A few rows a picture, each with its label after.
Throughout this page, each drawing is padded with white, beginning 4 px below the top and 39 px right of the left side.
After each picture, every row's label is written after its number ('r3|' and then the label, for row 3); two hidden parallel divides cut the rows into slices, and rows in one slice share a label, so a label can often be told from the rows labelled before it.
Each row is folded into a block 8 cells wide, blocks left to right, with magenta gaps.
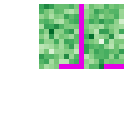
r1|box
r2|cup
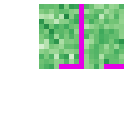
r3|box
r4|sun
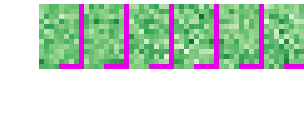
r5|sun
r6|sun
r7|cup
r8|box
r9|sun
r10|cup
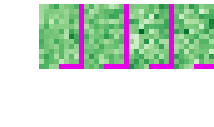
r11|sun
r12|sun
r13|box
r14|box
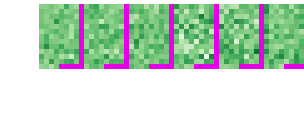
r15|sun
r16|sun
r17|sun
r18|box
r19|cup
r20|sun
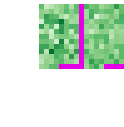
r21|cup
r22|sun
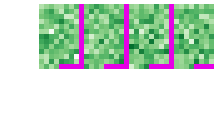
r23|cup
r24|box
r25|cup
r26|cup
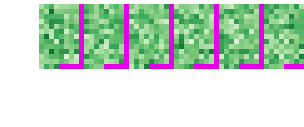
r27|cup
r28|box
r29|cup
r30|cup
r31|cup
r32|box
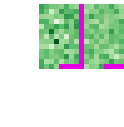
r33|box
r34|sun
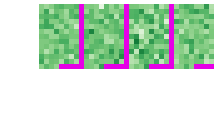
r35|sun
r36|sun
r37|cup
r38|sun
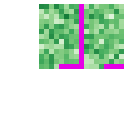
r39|box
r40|cup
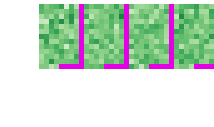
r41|sun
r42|sun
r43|sun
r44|sun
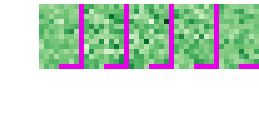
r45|sun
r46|box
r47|box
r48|cup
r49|sun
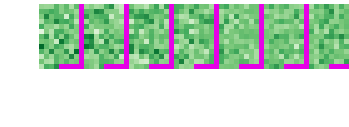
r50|cup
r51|cup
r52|cup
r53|box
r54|sun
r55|sun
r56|sun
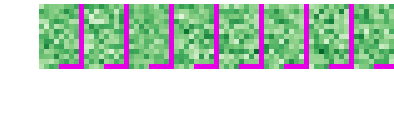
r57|cup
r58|box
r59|sun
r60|box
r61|cup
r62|cup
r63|cup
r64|cup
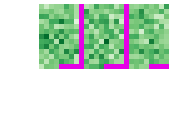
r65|cup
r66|cup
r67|cup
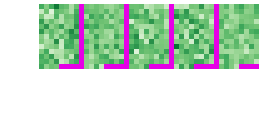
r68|box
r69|sun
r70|cup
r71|cup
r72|sun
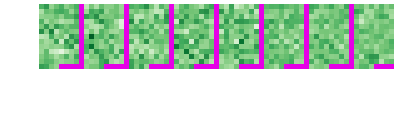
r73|box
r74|cup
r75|box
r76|cup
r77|cup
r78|sun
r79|sun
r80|sun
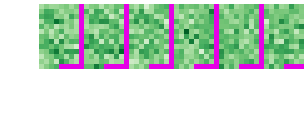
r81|cup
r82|cup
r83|cup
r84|box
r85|sun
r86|cup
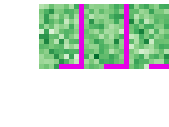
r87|cup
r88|sun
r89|box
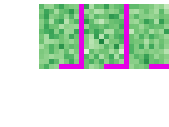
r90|sun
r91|box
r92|sun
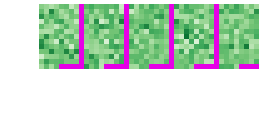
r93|cup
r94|box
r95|sun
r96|box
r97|sun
